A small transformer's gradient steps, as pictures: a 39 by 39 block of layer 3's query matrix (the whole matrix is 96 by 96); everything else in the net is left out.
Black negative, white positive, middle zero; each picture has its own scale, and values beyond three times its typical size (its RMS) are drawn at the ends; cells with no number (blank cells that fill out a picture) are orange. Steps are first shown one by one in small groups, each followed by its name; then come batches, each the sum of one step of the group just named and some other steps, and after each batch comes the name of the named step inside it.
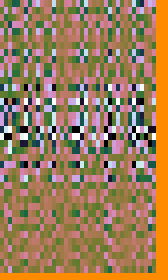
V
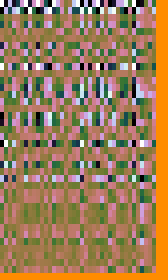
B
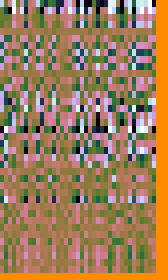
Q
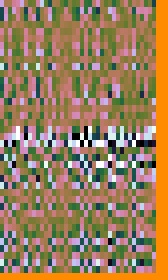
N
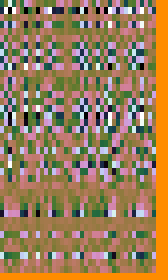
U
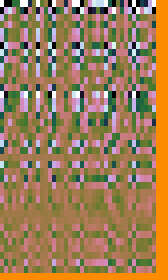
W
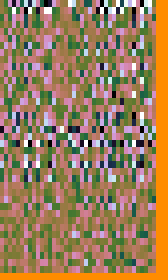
Q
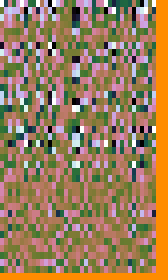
W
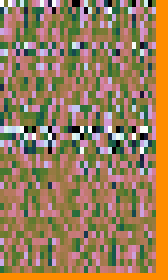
N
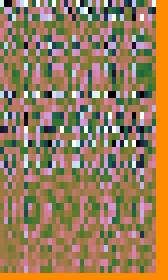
W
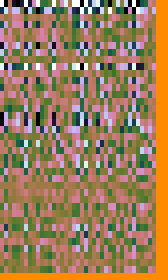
B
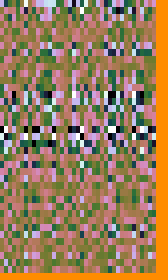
V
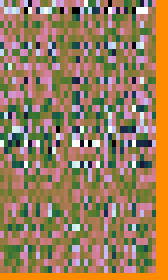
U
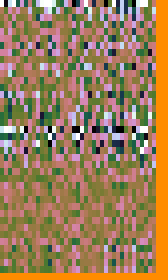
Q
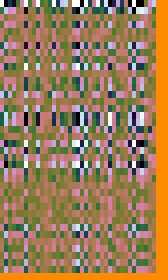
W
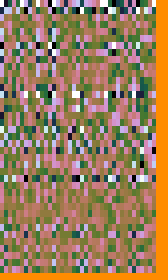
W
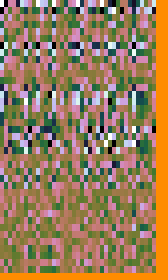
W
